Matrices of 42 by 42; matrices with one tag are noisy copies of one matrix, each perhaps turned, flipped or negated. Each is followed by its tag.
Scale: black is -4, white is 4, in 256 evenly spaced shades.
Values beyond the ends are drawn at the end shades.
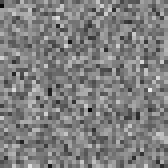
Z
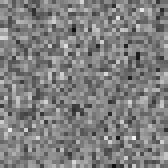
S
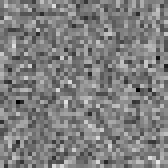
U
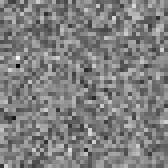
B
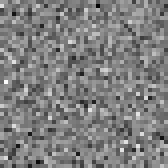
Z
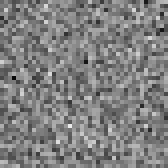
Z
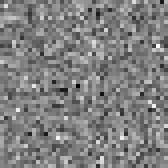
B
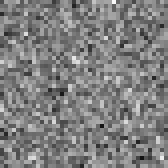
S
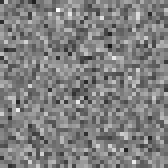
B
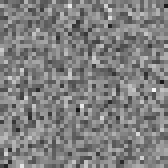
Z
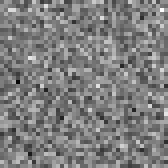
U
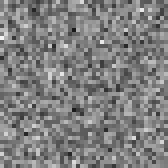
S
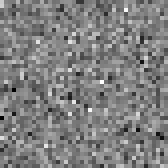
Z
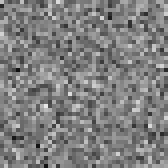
B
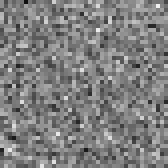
U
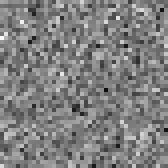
S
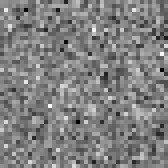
S
